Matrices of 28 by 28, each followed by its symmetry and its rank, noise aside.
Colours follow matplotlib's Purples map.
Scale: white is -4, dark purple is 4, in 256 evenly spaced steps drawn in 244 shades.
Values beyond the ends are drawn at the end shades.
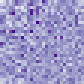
symmetric, rank six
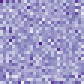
no symmetry, rank seven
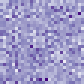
no symmetry, rank seven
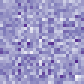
no symmetry, rank six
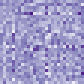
antisymmetric, rank six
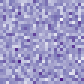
no symmetry, rank seven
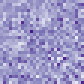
symmetric, rank six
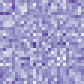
symmetric, rank seven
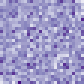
symmetric, rank six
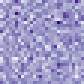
no symmetry, rank six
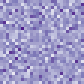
antisymmetric, rank eight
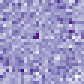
symmetric, rank seven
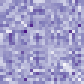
symmetric, rank six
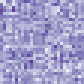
no symmetry, rank eight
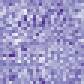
no symmetry, rank six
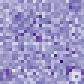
symmetric, rank eight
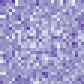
symmetric, rank seven
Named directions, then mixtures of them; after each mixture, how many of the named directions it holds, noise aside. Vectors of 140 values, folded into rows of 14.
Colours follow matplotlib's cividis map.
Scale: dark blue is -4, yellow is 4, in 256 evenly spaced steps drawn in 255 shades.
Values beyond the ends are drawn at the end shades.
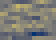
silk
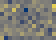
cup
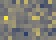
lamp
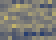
two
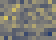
three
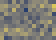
two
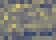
three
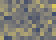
two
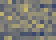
three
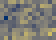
three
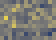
three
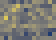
three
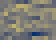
one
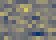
three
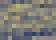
two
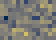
one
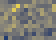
three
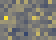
one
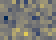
one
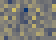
two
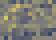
three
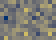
two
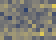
three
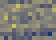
three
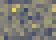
two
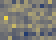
two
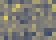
three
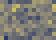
two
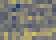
three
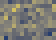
three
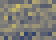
three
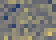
three
